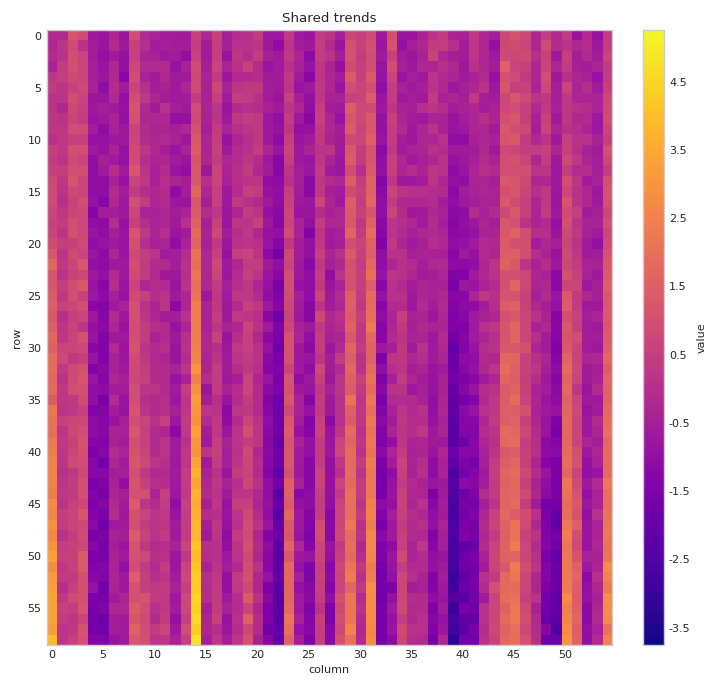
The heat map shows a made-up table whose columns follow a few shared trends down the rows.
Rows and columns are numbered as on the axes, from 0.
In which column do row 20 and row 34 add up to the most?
14
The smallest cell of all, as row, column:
58, 39
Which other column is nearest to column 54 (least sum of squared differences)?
50
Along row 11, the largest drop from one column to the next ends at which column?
32
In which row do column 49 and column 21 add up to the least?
57
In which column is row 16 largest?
31
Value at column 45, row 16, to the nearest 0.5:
1
